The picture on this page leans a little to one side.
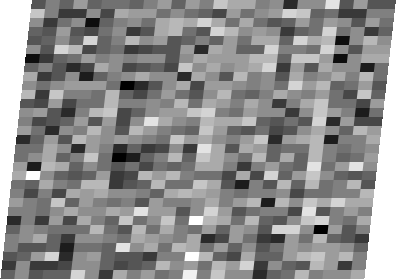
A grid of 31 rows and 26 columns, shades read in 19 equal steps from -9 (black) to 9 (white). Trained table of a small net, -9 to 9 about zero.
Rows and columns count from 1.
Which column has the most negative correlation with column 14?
20
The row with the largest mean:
23
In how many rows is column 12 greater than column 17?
20
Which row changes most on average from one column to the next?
25
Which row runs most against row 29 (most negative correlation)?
2
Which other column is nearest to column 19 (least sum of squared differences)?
1
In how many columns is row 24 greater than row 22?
10
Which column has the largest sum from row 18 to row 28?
22
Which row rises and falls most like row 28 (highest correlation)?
9
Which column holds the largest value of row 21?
14
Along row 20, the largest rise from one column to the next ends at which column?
19
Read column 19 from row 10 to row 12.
-1 3 -5
